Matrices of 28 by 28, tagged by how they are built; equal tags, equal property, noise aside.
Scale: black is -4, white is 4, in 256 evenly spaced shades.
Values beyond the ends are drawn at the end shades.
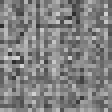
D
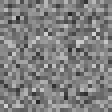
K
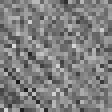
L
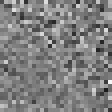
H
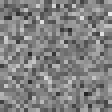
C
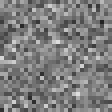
C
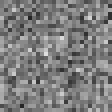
D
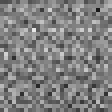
K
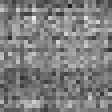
D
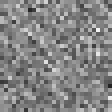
L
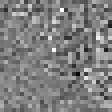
H
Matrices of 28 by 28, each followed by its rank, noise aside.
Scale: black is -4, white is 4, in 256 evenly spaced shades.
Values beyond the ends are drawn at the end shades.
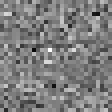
seven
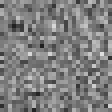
seven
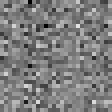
seven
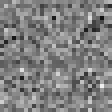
seven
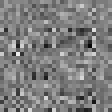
four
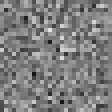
seven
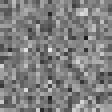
seven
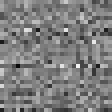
five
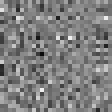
five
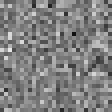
seven
